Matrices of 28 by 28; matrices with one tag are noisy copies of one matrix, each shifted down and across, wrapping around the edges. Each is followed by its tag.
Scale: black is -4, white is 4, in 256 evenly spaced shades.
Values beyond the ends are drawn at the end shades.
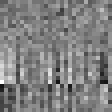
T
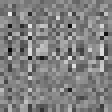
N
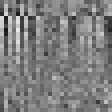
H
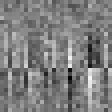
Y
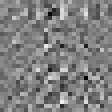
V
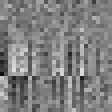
T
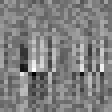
T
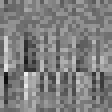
Y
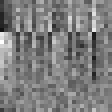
Y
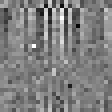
H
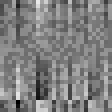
Y
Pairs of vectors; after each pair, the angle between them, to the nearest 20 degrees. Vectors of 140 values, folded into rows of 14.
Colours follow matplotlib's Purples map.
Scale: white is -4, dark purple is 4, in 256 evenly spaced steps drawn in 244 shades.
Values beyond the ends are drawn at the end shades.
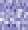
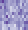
120 degrees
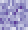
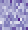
140 degrees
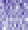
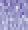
40 degrees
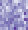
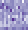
100 degrees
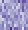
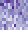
120 degrees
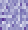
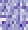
160 degrees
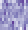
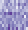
80 degrees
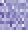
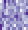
80 degrees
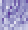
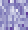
100 degrees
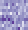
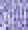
100 degrees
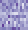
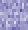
40 degrees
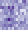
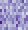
100 degrees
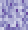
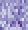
140 degrees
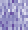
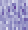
140 degrees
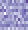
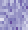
100 degrees
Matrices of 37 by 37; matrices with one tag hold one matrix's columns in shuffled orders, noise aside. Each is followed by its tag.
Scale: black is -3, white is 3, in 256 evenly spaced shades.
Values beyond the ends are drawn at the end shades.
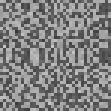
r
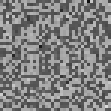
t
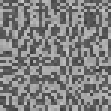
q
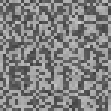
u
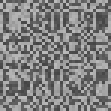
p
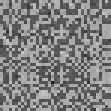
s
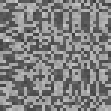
p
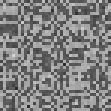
u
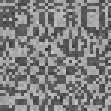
q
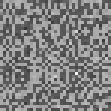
s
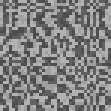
q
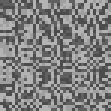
s
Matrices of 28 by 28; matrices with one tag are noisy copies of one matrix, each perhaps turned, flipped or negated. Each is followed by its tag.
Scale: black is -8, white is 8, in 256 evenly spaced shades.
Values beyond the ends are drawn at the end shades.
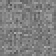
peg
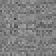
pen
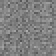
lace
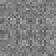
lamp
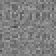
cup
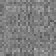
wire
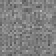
peg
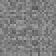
lamp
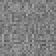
peg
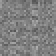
lamp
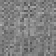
pen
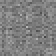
wire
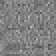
wire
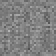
wire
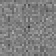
lace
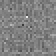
lace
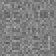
cup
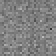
lace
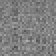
cup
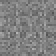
lamp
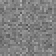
lace
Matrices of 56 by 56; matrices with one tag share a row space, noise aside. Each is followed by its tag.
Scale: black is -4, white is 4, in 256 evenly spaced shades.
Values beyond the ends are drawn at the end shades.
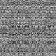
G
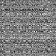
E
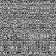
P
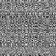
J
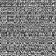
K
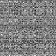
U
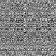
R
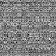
P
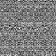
U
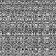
J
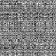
U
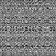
J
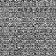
U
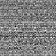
U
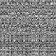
G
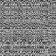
E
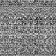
U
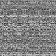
P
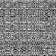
E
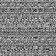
J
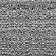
G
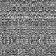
G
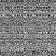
R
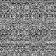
G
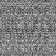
J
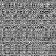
E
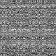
G
